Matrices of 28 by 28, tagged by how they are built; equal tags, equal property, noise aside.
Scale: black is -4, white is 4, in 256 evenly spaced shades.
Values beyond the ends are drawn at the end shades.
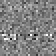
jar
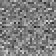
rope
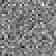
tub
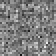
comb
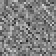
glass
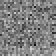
comb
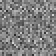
rope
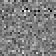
jar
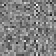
tub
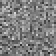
comb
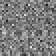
rope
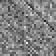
glass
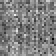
comb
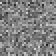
rope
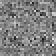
tub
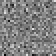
tub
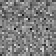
rope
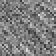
glass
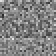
rope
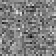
comb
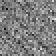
glass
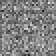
comb
